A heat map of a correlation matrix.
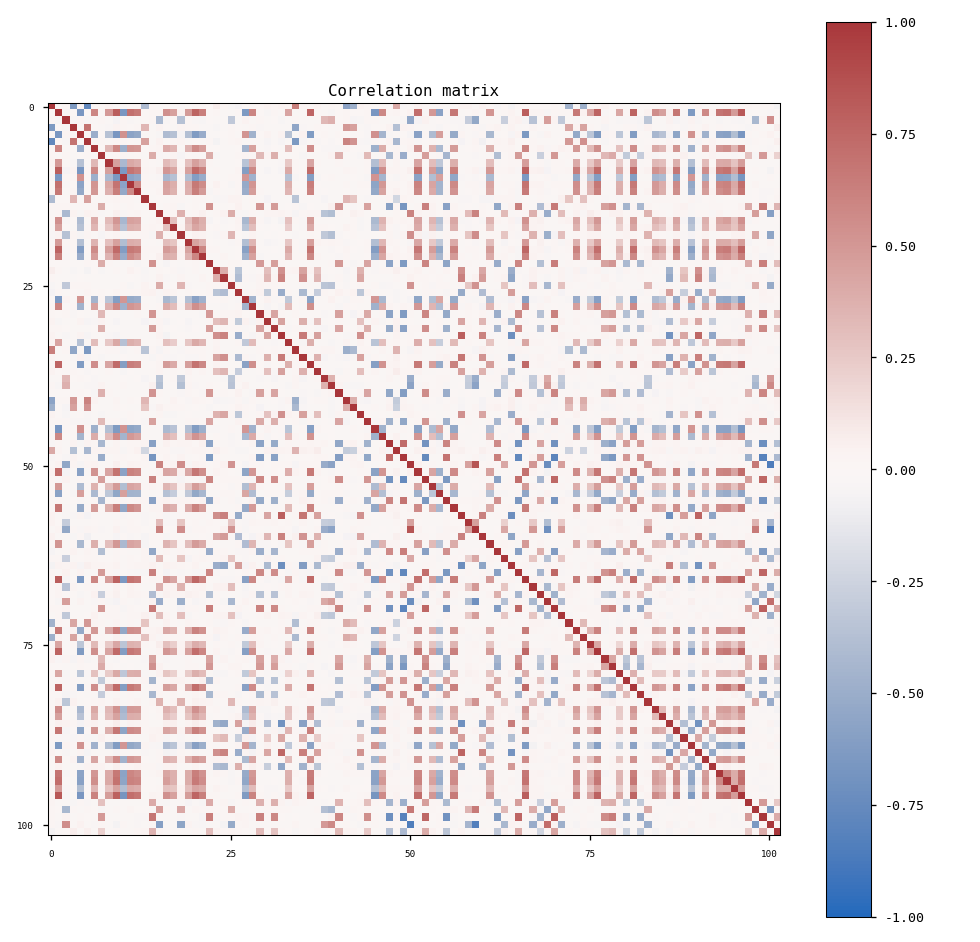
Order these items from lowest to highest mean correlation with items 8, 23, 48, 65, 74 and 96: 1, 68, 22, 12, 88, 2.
68, 2, 88, 22, 12, 1
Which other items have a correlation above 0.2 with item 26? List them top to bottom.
64, 86, 92
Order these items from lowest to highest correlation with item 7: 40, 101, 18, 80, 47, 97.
47, 80, 18, 101, 97, 40
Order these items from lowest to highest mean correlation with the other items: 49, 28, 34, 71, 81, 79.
49, 34, 71, 79, 28, 81
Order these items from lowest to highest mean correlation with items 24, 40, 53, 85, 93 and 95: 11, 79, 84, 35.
35, 79, 84, 11
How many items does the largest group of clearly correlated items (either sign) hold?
39
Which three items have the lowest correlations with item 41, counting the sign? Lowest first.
0, 34, 48
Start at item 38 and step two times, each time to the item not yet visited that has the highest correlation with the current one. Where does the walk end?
69
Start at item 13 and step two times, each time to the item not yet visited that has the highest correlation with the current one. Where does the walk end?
3
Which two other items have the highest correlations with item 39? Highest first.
100, 69
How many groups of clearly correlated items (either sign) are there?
5
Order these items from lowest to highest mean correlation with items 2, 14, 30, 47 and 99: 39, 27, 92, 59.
59, 92, 27, 39
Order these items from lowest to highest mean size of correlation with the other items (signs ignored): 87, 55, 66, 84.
55, 84, 87, 66
